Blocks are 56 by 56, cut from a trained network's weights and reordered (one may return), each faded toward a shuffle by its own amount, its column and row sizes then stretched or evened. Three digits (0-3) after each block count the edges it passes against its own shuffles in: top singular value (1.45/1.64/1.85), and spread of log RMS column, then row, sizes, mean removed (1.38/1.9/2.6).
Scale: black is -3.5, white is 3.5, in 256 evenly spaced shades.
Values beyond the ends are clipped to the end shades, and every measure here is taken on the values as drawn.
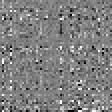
1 3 3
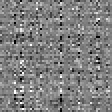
2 3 0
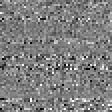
0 0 3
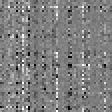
3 3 2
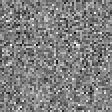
1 0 1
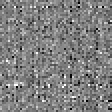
1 2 2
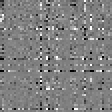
2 3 3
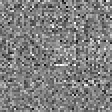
1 1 2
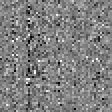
0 2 1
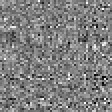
2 2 2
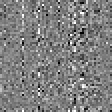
3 3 1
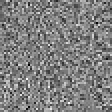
3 1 0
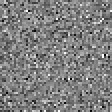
0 1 2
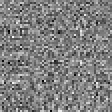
3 1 2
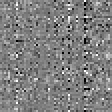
2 3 2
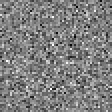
0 0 1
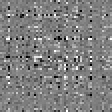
2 3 3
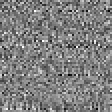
3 0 2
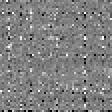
1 2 2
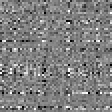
2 2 3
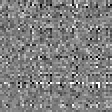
3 2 3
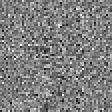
1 1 2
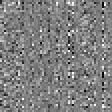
1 3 1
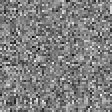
2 1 0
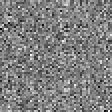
2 1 1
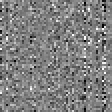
0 3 0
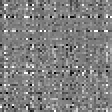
2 2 3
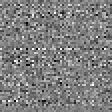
2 1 3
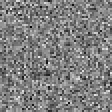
0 0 0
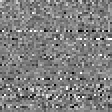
0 0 3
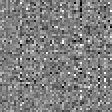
2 2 2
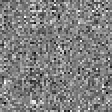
2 2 1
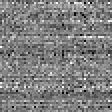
3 1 2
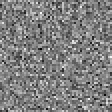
1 0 0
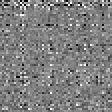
3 2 3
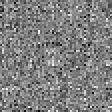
0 2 1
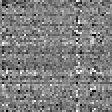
2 2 1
